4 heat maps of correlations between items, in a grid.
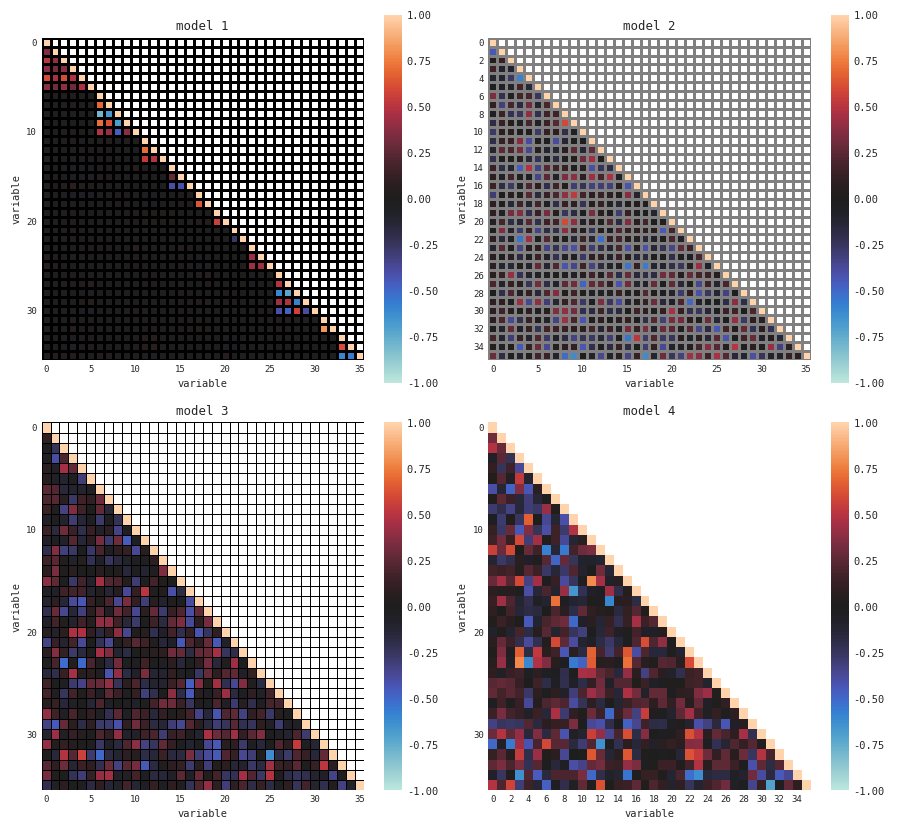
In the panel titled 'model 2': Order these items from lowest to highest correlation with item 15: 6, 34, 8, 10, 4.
34, 4, 10, 6, 8
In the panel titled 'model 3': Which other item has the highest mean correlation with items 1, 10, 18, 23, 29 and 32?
21
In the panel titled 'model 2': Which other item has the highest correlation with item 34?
27
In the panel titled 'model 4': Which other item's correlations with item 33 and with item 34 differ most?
23
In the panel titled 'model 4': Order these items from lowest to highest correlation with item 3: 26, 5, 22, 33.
26, 33, 5, 22
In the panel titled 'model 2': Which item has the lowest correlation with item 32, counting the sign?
25
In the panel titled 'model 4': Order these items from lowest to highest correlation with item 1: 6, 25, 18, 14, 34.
34, 6, 18, 14, 25
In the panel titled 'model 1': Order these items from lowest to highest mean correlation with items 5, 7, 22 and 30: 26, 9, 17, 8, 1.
8, 26, 17, 1, 9
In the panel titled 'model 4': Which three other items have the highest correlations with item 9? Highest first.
4, 10, 29
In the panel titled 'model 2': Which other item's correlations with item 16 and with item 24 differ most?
33
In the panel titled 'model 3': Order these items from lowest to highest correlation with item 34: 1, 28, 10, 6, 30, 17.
28, 30, 1, 10, 17, 6
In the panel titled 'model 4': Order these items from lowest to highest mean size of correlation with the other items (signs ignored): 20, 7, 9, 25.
20, 25, 7, 9
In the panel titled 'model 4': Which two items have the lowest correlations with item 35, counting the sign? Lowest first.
31, 6
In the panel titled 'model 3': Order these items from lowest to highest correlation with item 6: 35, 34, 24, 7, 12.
24, 35, 12, 7, 34
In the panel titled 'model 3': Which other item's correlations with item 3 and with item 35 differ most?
20
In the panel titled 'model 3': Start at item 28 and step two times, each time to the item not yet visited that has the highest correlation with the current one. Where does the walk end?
33
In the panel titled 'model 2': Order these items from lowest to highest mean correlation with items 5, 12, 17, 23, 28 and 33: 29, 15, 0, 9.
15, 0, 9, 29
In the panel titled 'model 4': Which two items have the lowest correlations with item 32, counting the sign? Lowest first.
34, 8
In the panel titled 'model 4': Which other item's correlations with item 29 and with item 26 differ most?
15
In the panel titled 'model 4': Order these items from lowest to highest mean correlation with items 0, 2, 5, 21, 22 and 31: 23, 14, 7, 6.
6, 14, 7, 23
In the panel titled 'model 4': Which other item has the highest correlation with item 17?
7
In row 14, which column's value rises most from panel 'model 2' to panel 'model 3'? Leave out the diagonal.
27
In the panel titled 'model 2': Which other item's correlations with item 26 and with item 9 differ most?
35
